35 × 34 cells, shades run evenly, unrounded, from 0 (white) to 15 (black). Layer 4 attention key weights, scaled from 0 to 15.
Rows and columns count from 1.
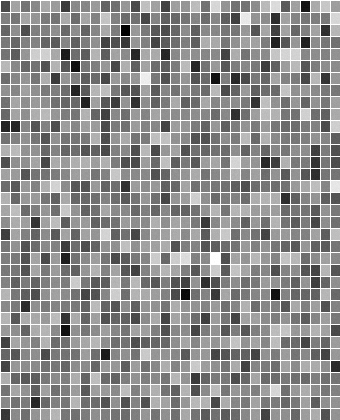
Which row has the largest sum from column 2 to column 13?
4
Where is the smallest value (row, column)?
22, 22
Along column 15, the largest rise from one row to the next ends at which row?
2
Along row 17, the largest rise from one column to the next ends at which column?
29
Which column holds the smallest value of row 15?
12
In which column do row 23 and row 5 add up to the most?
14
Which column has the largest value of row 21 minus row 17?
7
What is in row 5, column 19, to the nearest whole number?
6
